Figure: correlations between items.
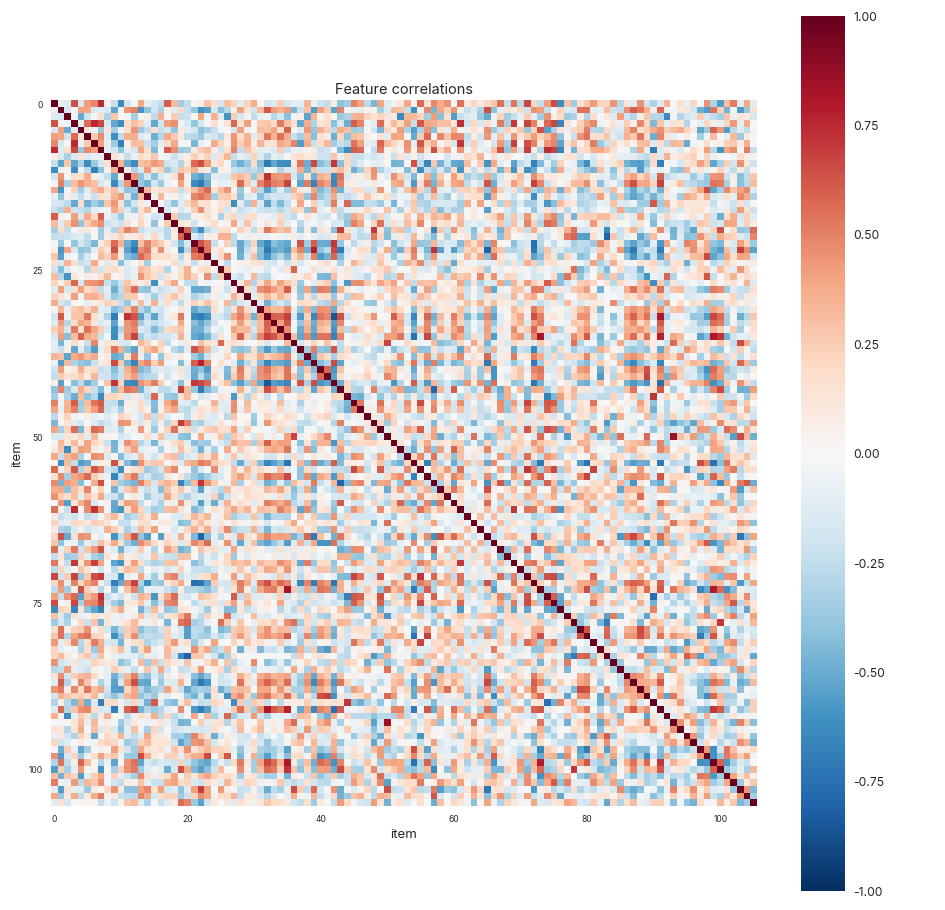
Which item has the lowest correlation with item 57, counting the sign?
43
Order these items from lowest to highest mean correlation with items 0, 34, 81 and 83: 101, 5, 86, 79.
101, 86, 79, 5
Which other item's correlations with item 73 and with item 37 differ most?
35
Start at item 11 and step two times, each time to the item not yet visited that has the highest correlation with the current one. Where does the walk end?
91
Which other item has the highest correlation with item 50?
93
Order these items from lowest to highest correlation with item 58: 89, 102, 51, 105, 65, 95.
89, 95, 51, 105, 102, 65
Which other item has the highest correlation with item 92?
26
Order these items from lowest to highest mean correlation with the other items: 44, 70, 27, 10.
10, 44, 70, 27
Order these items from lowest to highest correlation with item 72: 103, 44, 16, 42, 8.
42, 103, 16, 8, 44
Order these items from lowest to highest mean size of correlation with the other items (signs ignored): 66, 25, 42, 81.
25, 81, 66, 42
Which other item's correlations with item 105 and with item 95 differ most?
83
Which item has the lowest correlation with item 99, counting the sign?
54
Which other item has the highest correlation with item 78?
100
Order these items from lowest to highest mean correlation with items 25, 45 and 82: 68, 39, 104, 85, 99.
99, 68, 85, 39, 104
